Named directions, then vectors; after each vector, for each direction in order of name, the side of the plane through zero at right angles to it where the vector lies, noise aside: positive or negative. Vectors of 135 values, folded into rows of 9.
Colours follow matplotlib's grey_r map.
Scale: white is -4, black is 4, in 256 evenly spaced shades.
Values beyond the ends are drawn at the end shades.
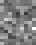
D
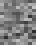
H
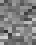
positive, negative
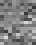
positive, negative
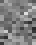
negative, positive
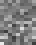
positive, negative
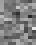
positive, positive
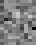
negative, negative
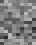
negative, positive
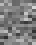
negative, positive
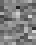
negative, negative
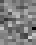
negative, negative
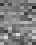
positive, negative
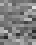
negative, positive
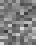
positive, negative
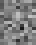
negative, negative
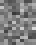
positive, positive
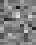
negative, negative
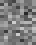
positive, negative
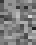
negative, negative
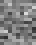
negative, positive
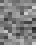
negative, positive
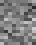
positive, negative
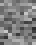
negative, positive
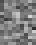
negative, negative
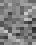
negative, positive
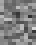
positive, positive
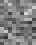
negative, positive
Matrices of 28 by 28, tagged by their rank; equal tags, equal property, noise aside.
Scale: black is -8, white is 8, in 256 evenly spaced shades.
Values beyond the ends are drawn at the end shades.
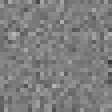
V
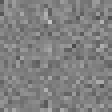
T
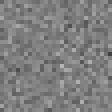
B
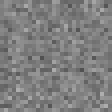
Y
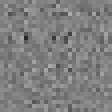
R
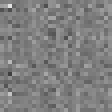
R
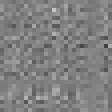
R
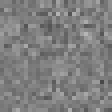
T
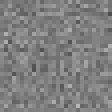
V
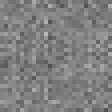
T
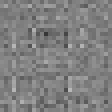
R
